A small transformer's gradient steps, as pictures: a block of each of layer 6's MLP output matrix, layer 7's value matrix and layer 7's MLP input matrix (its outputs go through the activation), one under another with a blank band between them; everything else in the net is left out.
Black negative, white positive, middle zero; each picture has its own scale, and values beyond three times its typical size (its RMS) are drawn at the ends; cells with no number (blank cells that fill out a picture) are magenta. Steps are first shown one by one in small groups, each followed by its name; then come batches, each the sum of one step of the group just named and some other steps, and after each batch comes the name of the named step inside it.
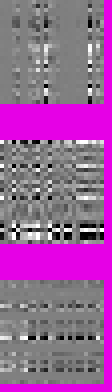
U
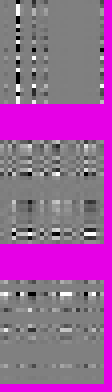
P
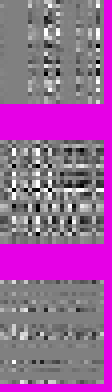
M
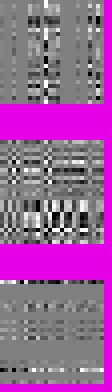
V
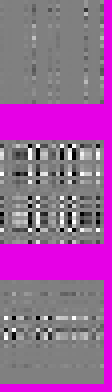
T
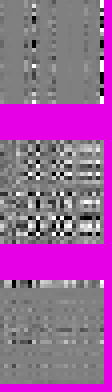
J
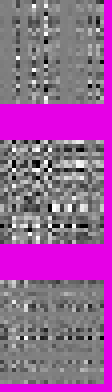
V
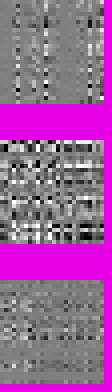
U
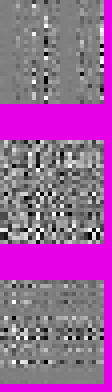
T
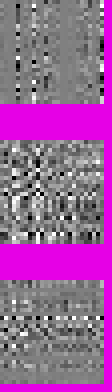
J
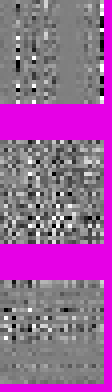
J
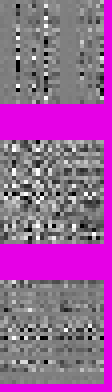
V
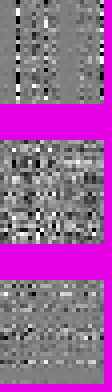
P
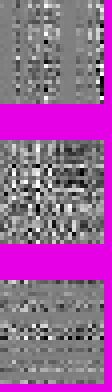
M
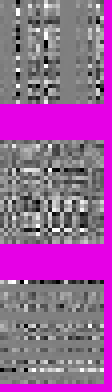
V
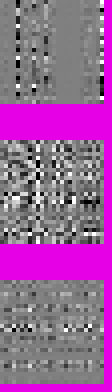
P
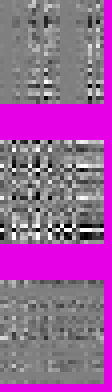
U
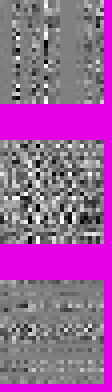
V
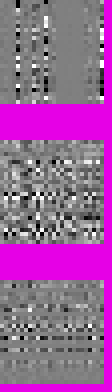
J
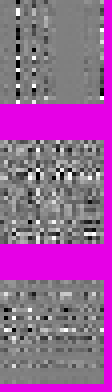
P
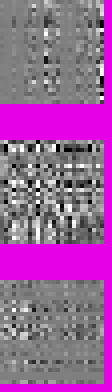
M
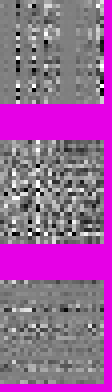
M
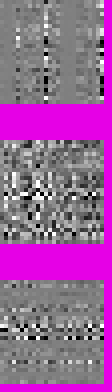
M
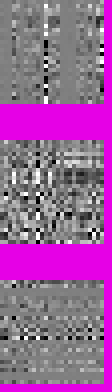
V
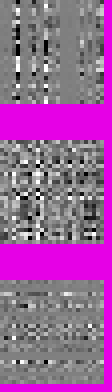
P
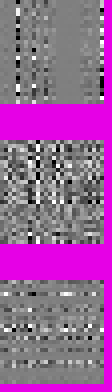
P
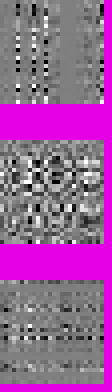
V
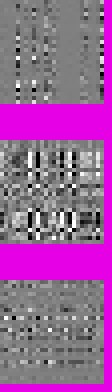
T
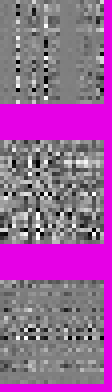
V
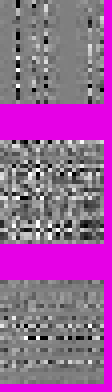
U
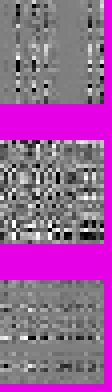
U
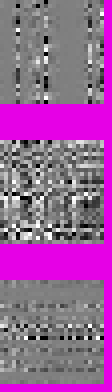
U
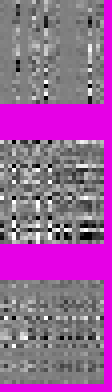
U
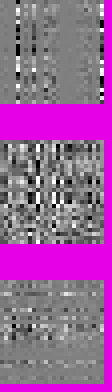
P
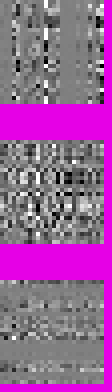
V
